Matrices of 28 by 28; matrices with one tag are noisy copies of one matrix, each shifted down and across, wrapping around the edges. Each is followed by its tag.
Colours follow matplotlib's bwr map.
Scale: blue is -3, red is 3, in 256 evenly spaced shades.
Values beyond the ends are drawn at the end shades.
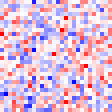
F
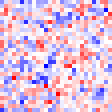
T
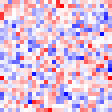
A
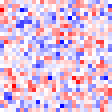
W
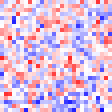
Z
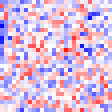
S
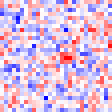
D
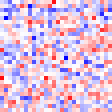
Z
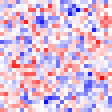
S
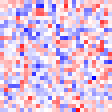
Z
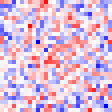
F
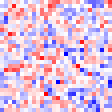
S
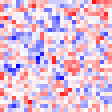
S
